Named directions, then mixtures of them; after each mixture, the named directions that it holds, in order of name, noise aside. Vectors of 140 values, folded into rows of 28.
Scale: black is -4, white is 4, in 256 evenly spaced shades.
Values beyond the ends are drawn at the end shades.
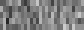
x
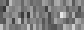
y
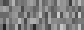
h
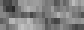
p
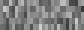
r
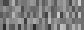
h.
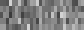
r, x, y.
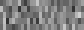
x.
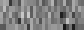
x, y.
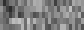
h, p, x.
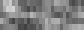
p.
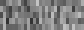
x.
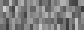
r.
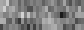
p, y.
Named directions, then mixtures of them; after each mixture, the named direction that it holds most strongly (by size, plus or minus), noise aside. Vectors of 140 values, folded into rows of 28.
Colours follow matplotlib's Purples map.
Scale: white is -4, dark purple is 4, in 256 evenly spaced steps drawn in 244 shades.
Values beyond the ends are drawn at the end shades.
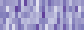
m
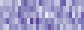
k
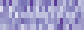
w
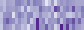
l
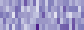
m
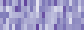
m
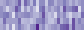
m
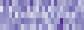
w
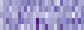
l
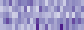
l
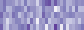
l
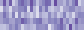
w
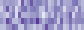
m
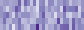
m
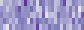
k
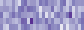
k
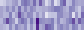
k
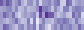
k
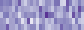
k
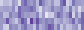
k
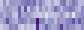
l
